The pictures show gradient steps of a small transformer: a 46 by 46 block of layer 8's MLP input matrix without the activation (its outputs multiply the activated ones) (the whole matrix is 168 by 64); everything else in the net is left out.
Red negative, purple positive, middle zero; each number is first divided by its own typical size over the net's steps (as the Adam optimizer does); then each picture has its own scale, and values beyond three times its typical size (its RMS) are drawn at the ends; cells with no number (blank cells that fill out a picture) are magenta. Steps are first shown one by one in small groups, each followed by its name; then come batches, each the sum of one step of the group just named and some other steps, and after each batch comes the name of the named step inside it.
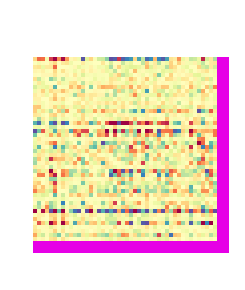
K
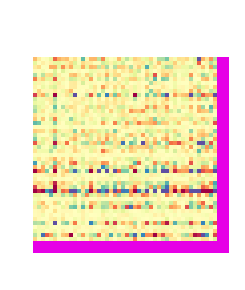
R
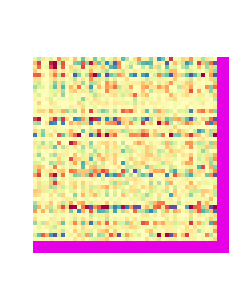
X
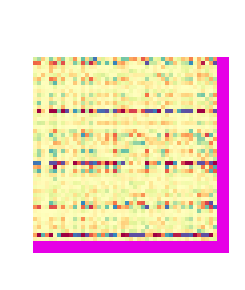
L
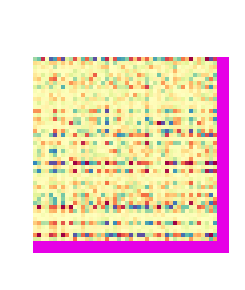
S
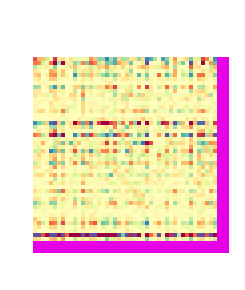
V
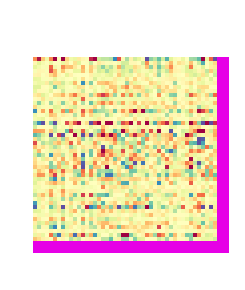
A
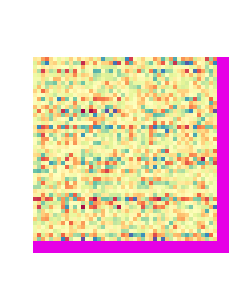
L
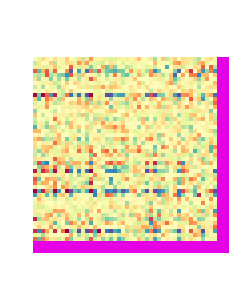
R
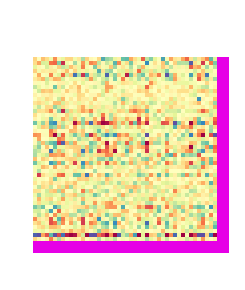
V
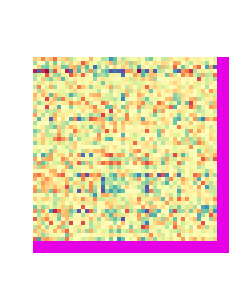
K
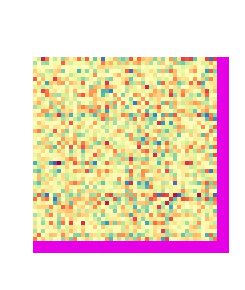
S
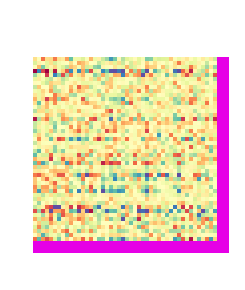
K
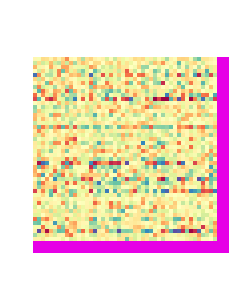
R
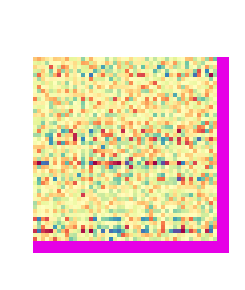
A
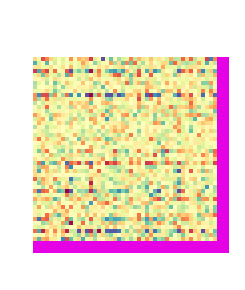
S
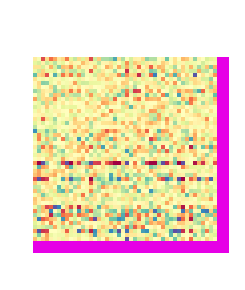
K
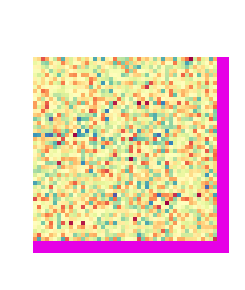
S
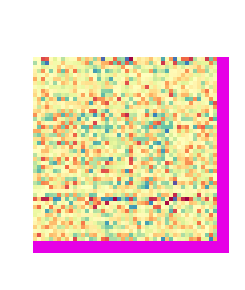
S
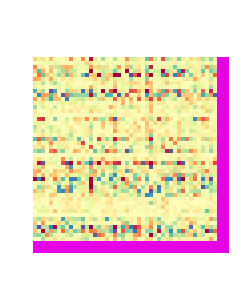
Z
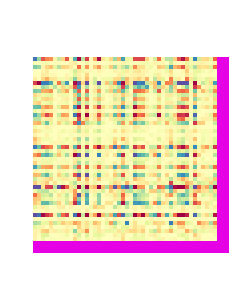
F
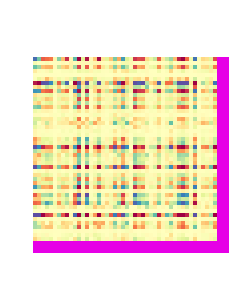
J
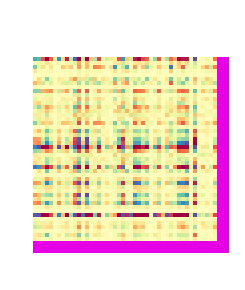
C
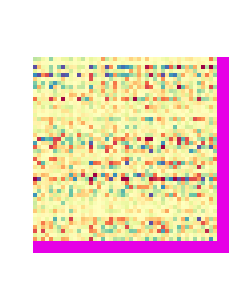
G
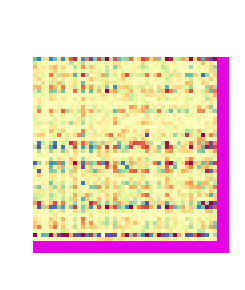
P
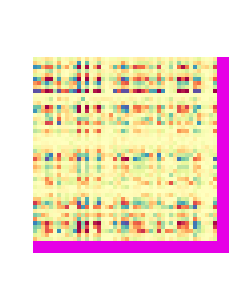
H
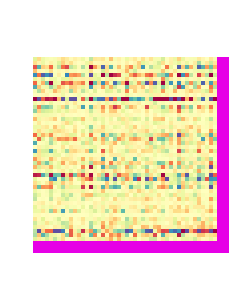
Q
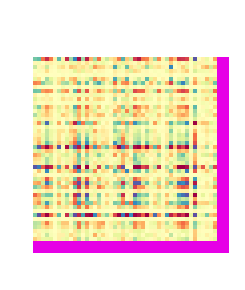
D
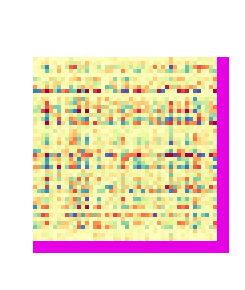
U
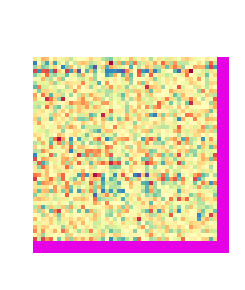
G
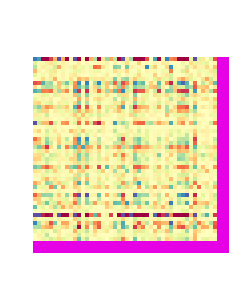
C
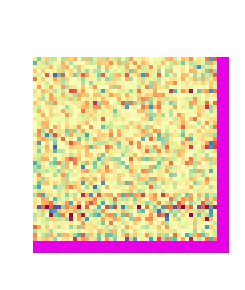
P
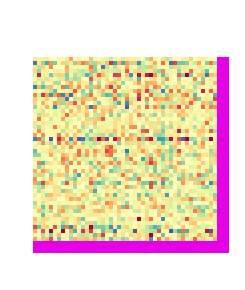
Z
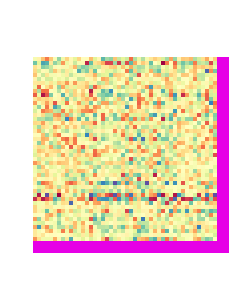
U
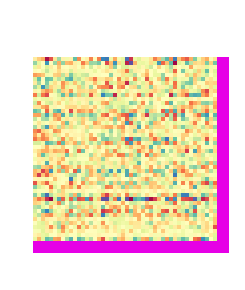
D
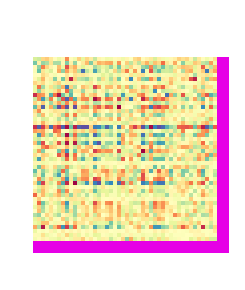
C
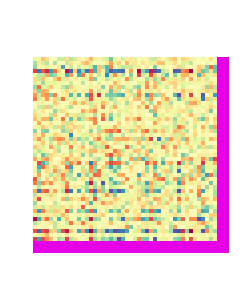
G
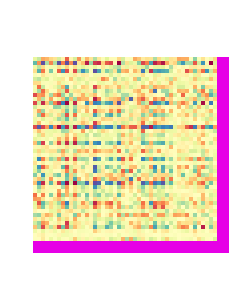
C
